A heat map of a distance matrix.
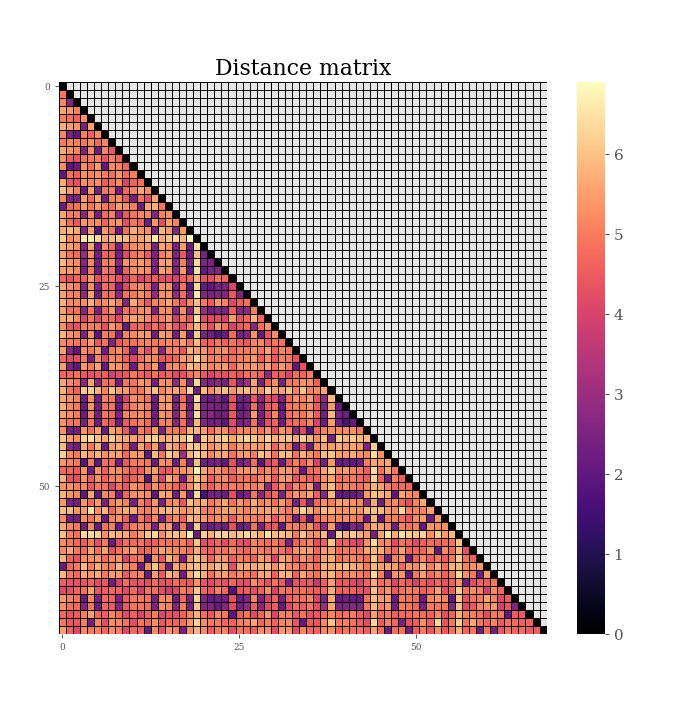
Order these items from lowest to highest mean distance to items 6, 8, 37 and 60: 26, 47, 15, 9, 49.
47, 26, 15, 9, 49
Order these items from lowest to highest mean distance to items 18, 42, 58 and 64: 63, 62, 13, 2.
13, 62, 63, 2
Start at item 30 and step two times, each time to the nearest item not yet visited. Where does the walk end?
27
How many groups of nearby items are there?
11
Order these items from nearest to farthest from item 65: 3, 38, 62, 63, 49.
3, 62, 63, 49, 38
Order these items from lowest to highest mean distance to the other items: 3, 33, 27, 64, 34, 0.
64, 3, 33, 34, 27, 0
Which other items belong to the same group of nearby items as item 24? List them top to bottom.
63, 66
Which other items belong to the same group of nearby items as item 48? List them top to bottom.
4, 34, 67
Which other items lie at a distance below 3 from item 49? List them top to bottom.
12, 17, 46, 59, 61, 68
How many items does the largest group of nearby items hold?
24
